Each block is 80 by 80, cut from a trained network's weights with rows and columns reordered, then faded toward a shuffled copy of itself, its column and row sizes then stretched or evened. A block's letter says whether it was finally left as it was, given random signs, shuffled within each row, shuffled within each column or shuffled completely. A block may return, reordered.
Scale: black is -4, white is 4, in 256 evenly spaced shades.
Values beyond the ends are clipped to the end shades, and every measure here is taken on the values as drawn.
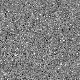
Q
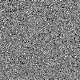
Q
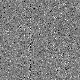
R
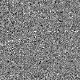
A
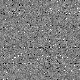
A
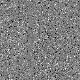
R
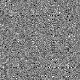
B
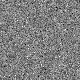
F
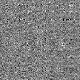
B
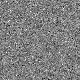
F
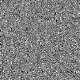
A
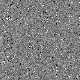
R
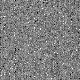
R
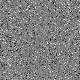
R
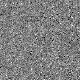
R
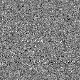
Q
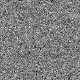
A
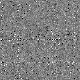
A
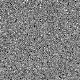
R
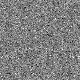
Q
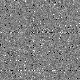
A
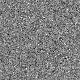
F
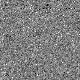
Q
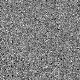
R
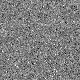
F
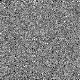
A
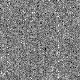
R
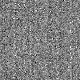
R
